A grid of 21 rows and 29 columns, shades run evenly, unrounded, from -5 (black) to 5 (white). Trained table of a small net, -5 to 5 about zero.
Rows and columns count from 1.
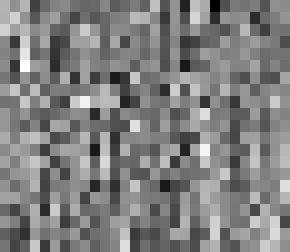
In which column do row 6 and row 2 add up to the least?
19
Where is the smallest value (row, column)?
1, 22
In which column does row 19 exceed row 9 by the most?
13
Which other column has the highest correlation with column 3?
16
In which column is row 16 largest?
29
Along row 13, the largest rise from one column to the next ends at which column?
11
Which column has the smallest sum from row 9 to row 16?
24
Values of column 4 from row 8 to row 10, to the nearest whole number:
2 0 -1
